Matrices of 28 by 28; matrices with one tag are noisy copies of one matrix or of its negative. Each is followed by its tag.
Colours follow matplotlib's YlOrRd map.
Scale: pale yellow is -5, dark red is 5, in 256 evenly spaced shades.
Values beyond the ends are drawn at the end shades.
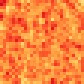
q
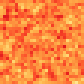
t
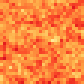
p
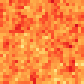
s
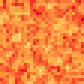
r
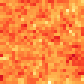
p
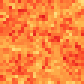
p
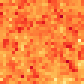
s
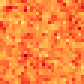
q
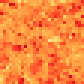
p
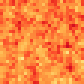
s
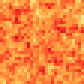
r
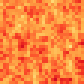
s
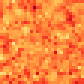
t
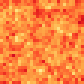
r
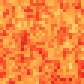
s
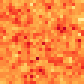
r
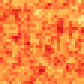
r
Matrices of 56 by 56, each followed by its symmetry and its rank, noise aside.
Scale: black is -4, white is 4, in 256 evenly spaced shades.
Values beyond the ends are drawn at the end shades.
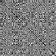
symmetric, rank seven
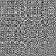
antisymmetric, rank six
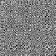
symmetric, rank seven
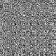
antisymmetric, rank eight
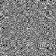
no symmetry, rank eight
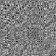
symmetric, rank six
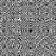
symmetric, rank six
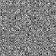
no symmetry, rank eight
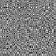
antisymmetric, rank six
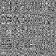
no symmetry, rank eight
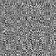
no symmetry, rank eight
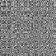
antisymmetric, rank eight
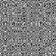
no symmetry, rank six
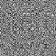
no symmetry, rank seven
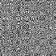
no symmetry, rank eight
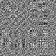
symmetric, rank seven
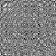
symmetric, rank six
